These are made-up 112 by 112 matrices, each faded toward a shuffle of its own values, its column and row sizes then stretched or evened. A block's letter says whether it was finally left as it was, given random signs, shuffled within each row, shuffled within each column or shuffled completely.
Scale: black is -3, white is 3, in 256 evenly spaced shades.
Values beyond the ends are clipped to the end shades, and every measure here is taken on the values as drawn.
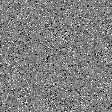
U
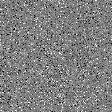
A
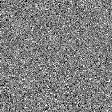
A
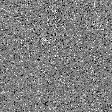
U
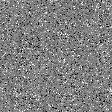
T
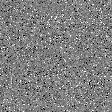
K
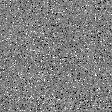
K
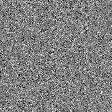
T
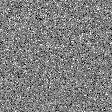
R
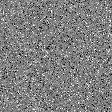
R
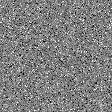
R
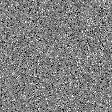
T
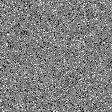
T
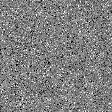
T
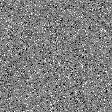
T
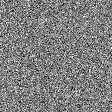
R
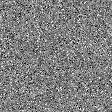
R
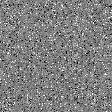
A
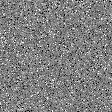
R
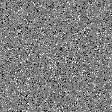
U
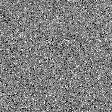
K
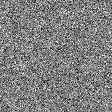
K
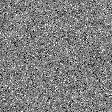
R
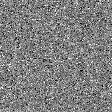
K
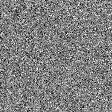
K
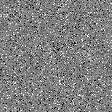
A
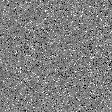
T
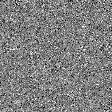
T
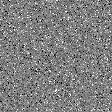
R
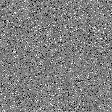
K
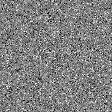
U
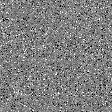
U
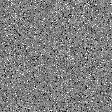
T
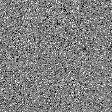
U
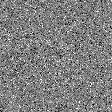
K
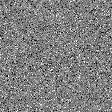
K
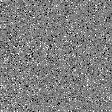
A
